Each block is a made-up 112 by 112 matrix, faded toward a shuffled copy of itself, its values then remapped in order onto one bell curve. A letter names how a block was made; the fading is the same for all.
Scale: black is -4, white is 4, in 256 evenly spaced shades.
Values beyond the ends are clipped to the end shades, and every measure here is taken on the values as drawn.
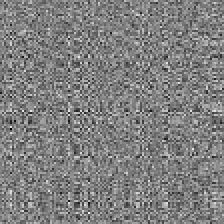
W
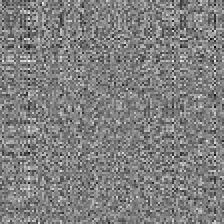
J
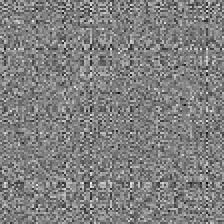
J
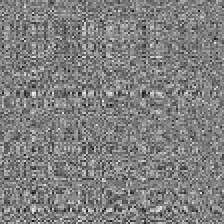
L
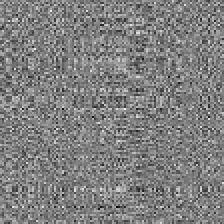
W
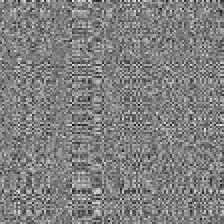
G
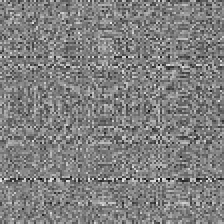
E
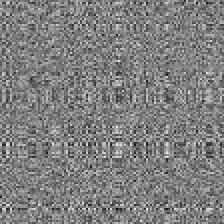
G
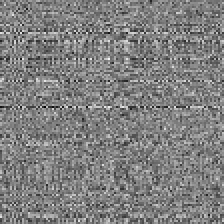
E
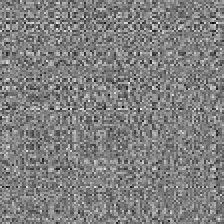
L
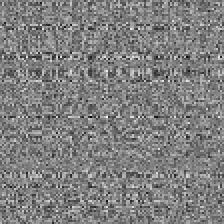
E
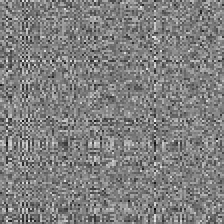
J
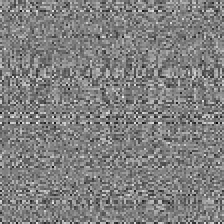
E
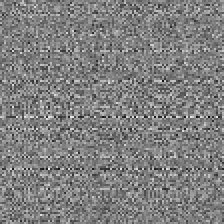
E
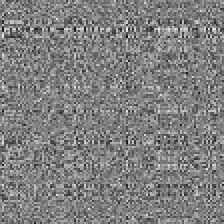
J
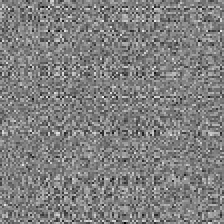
L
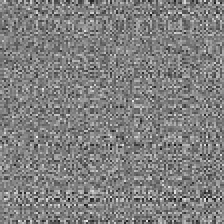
L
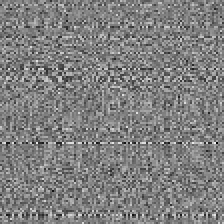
E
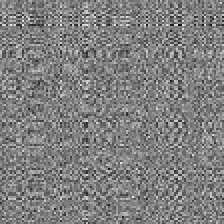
G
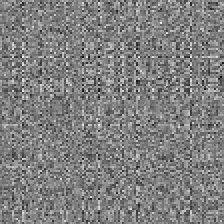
J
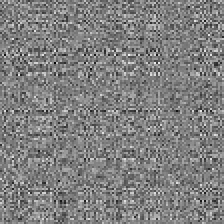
L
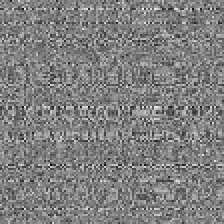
E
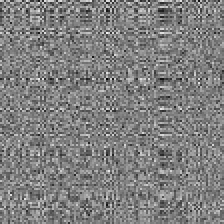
G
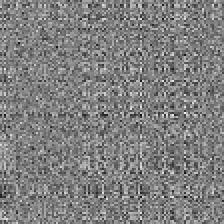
J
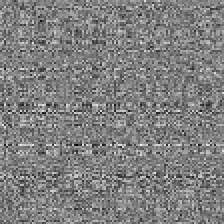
E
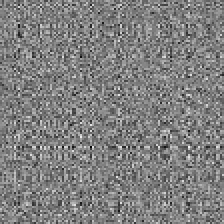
J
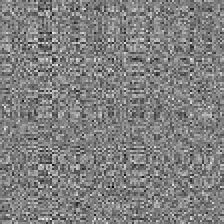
W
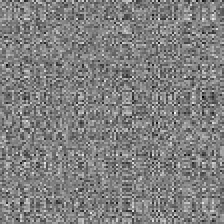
L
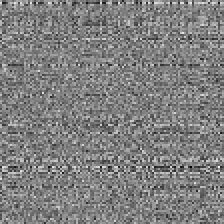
E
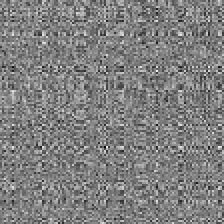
G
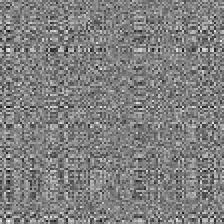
G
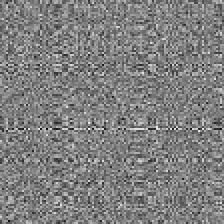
L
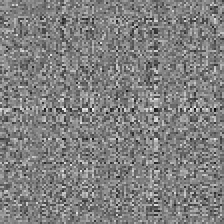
J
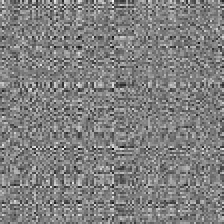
G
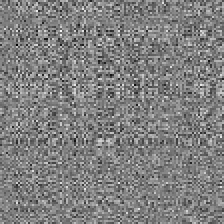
L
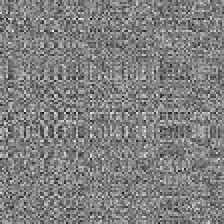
W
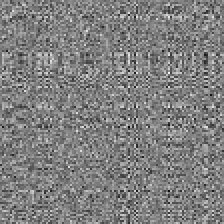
J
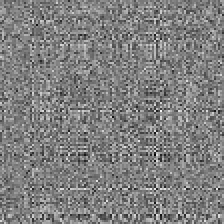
J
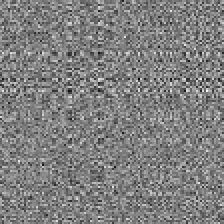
L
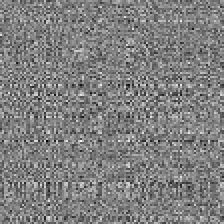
L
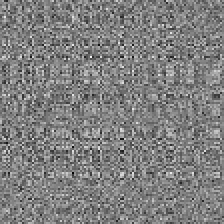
W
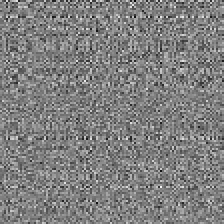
L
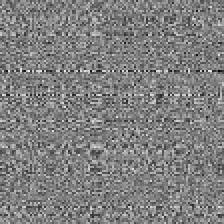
E
